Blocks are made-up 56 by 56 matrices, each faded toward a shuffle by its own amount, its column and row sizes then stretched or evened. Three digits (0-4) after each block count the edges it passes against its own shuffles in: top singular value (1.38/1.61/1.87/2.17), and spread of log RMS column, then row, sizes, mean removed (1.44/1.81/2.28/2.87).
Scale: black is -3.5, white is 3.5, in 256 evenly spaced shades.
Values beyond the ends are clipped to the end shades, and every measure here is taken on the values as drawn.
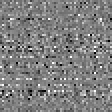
2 1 4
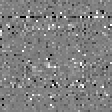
2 0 3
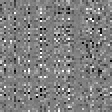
4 4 2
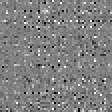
1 3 3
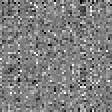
3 3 1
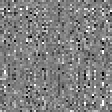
2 4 2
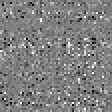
0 2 3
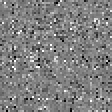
1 1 2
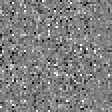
0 3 1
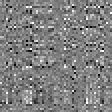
4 3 2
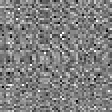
4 1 0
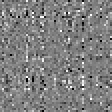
3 3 2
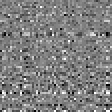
4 1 4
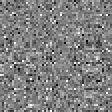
3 1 1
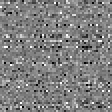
3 1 4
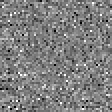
1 0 1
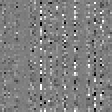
3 4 0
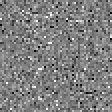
2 0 0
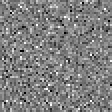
1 0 0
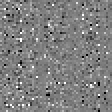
0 3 0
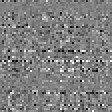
2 1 4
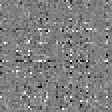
2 3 3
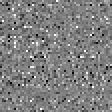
1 1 2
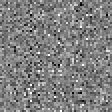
1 2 1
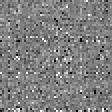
1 2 2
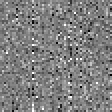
1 4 0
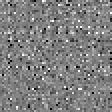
2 1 3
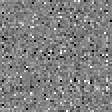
2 1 1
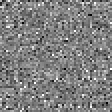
3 0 1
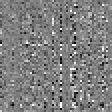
3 4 1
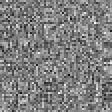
3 0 0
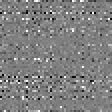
3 2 4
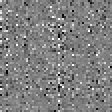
1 3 1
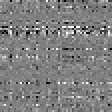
4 2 4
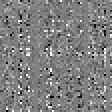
0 4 2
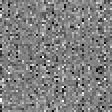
2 3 0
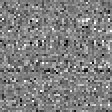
2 1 3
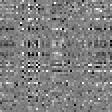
4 2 3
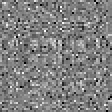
4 0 0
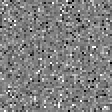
1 0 0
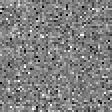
1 0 0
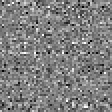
2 1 2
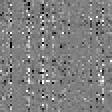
3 4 2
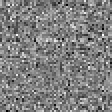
3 1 1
